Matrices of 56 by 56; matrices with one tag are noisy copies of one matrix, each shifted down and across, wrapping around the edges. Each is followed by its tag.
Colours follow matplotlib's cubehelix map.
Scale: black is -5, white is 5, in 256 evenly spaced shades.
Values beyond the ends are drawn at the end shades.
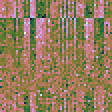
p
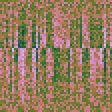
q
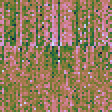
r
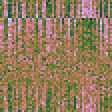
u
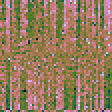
q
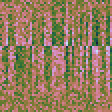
q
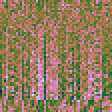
r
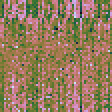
r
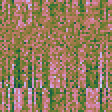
q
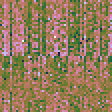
r
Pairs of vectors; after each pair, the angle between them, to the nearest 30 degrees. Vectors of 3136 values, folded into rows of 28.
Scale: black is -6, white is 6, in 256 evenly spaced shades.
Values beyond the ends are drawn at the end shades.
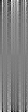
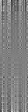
150 degrees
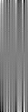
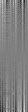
30 degrees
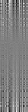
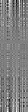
30 degrees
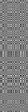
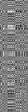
60 degrees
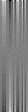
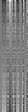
150 degrees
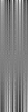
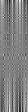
30 degrees
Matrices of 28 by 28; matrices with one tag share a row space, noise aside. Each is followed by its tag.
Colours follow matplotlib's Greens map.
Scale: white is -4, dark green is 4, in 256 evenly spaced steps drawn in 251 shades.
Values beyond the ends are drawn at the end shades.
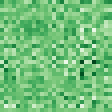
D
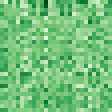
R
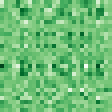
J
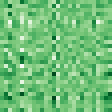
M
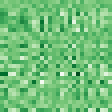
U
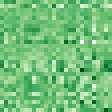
D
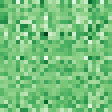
R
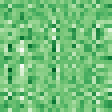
M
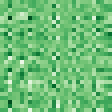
M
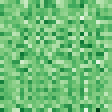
J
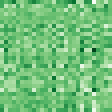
D
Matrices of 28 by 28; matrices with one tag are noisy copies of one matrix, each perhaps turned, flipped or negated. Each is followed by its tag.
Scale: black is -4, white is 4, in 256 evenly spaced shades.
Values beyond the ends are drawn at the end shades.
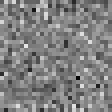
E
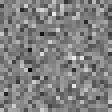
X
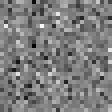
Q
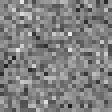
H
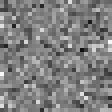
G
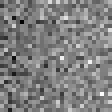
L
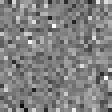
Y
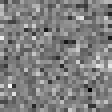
G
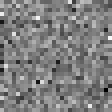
Y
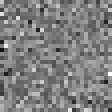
Y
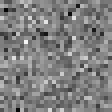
Q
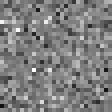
H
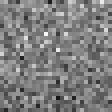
L
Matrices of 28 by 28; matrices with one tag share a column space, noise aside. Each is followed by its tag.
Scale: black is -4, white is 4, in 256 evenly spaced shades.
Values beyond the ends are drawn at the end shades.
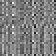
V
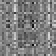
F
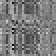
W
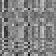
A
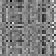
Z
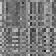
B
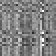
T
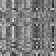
A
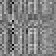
W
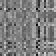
A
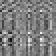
T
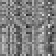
V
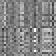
B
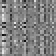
Z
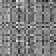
Z
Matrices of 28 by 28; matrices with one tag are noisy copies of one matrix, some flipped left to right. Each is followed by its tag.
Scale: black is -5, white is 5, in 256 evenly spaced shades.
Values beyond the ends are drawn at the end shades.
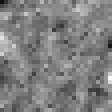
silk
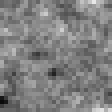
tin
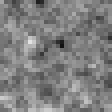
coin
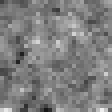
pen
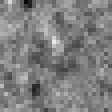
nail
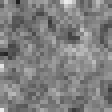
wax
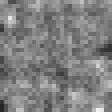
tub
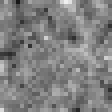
wax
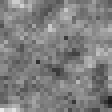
tin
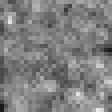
tub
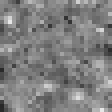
tub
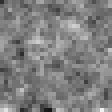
pen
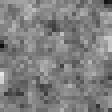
silk
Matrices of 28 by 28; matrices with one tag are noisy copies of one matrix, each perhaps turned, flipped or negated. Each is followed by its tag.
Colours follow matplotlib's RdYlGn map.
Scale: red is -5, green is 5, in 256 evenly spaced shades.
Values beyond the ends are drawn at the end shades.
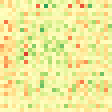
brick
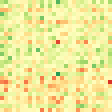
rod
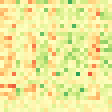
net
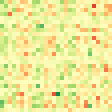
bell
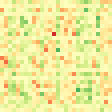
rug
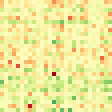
rod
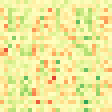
rug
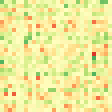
bell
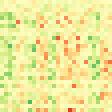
net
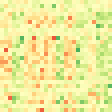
net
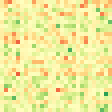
bell
